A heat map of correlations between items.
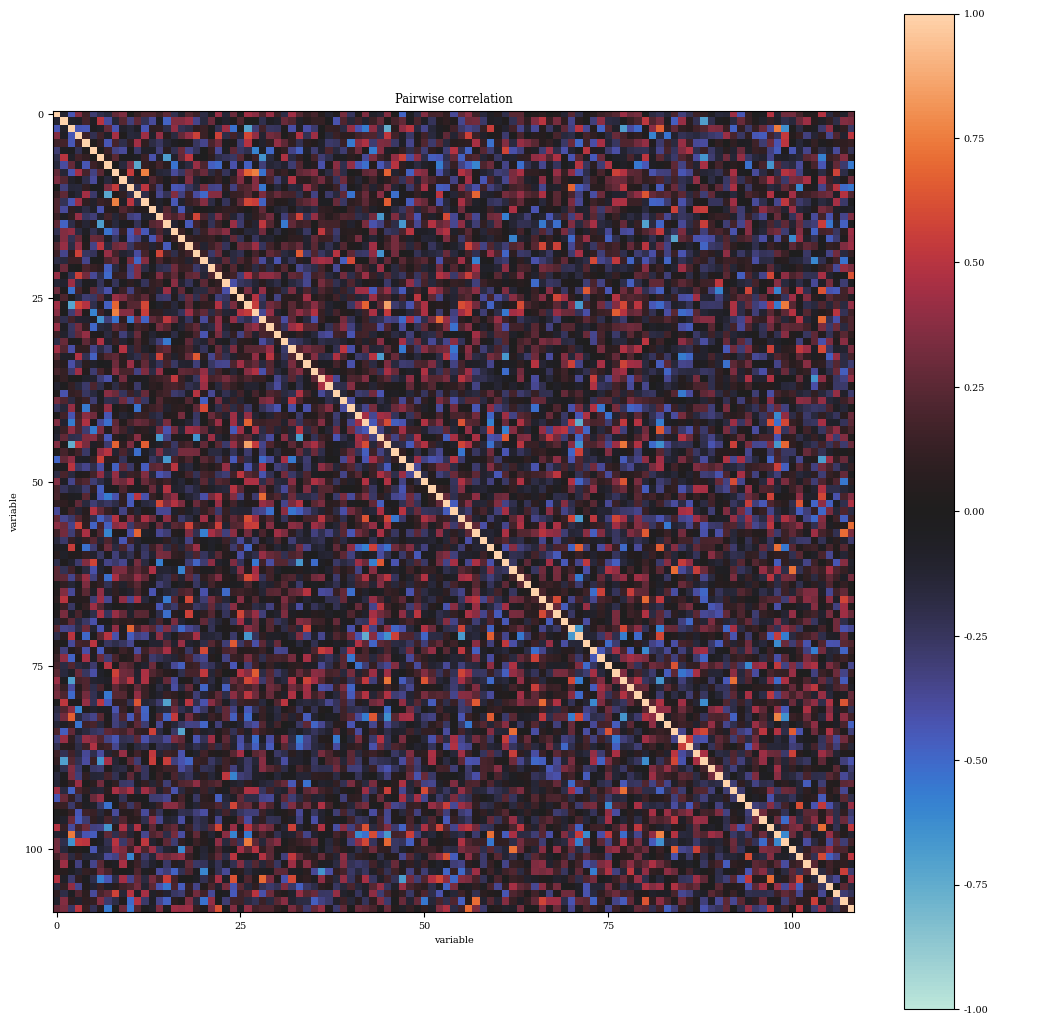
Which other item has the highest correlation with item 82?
98
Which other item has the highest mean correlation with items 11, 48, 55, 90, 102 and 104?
97
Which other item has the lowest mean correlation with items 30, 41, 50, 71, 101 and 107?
10
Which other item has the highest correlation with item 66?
80
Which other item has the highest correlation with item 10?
70
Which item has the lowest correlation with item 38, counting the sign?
85
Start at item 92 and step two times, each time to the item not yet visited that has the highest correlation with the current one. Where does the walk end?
45
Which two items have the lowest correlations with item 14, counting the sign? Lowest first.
44, 61
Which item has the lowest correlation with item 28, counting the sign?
6
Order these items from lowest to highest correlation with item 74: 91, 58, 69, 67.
91, 58, 69, 67
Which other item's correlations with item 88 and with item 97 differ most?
7
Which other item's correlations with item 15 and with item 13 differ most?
105
